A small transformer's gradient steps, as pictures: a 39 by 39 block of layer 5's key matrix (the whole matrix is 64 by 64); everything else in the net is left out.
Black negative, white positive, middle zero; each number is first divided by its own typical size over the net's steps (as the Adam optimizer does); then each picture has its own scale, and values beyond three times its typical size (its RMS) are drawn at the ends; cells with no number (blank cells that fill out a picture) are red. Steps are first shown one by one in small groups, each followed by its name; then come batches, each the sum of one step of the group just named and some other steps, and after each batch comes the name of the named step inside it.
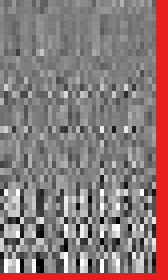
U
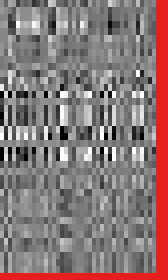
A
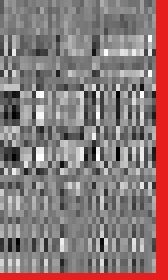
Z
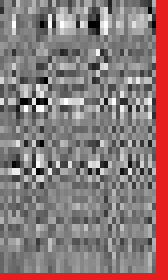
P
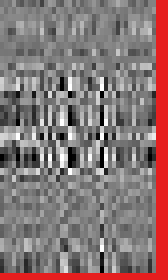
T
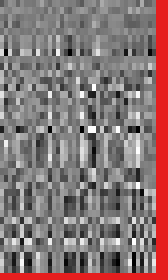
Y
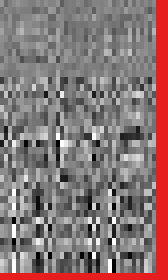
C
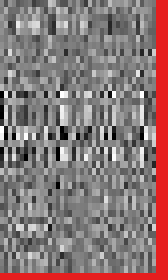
A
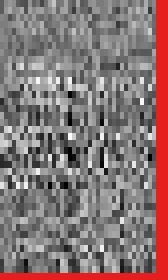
T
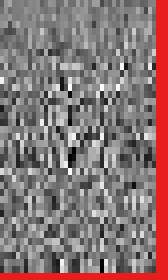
T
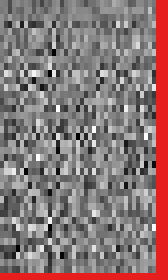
Z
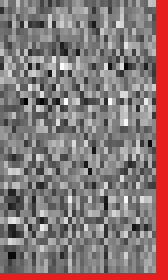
P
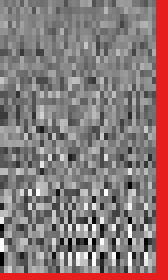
T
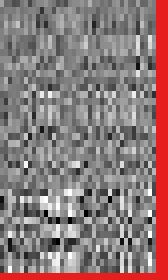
Z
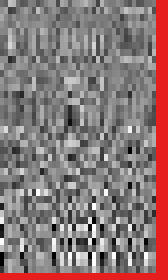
T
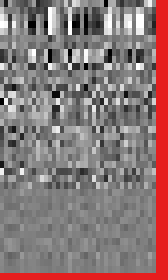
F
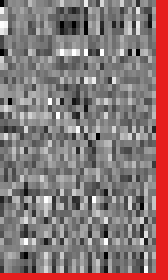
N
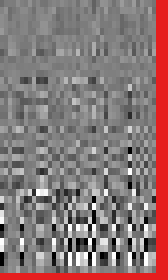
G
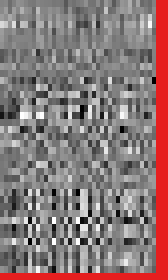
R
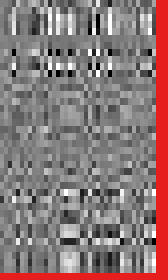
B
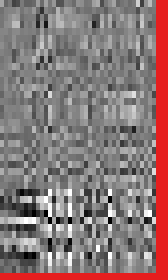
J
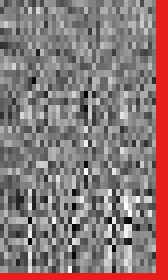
R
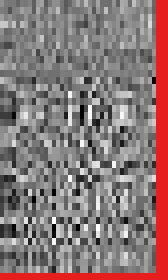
R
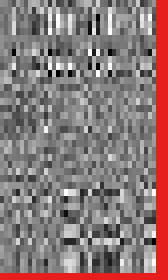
B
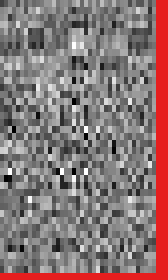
N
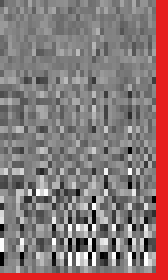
G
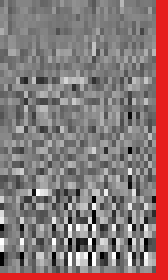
G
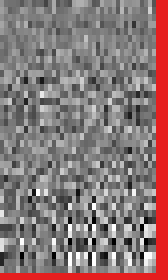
G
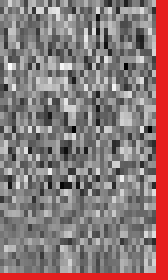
B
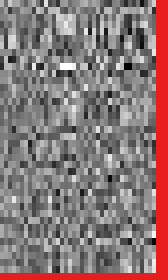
B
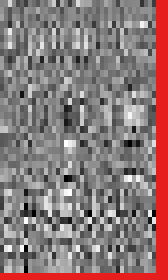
J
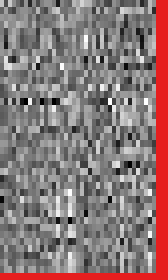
J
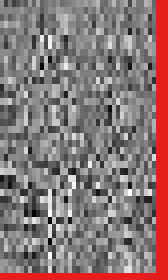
J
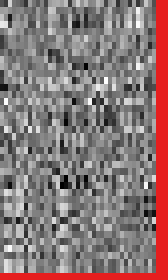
F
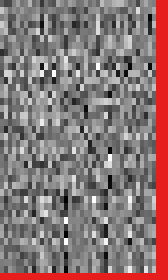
N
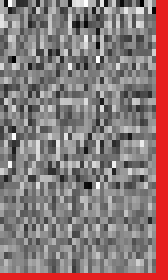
F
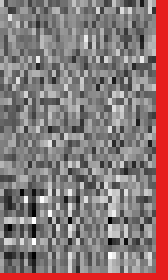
J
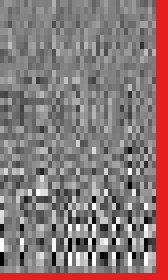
G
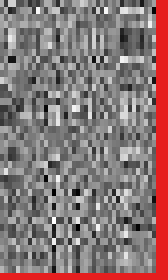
R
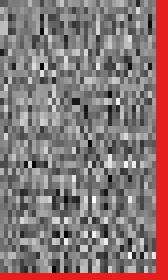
N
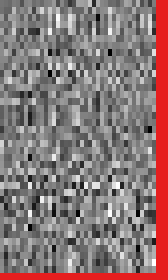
B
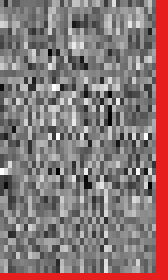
F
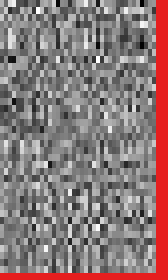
R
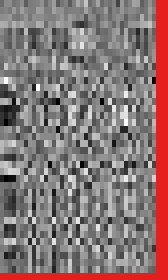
R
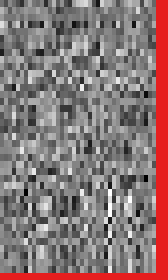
N
